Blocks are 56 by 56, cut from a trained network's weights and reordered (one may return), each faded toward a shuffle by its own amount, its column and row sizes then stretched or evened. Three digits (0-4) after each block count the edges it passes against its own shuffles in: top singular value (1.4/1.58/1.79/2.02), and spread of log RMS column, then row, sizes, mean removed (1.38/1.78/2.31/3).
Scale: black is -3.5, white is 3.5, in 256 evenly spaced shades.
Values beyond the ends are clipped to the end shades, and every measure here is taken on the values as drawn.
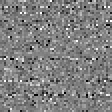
0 0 3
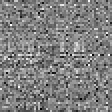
3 1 0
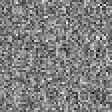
3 0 1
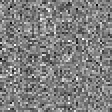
2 2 0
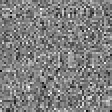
3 1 1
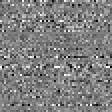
2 0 4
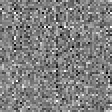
1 2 1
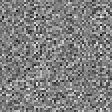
4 2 1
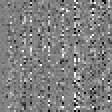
1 4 0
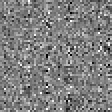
1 3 1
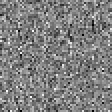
1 2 0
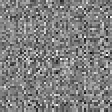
4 2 2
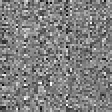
3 3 1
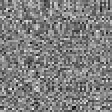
3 0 1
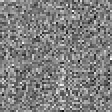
2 1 0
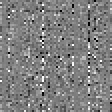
1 4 0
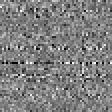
3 0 3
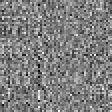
3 2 0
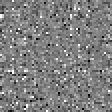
0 1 0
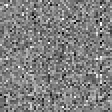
1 2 0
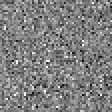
0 1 2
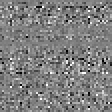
0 2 4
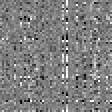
3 4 2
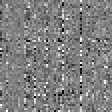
2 4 1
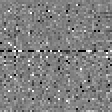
2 2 2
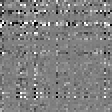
3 3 4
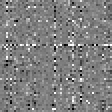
2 3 2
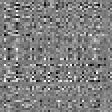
4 3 4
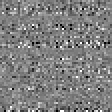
1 2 4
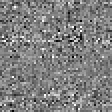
1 2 3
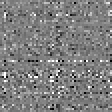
0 2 4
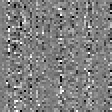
2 4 0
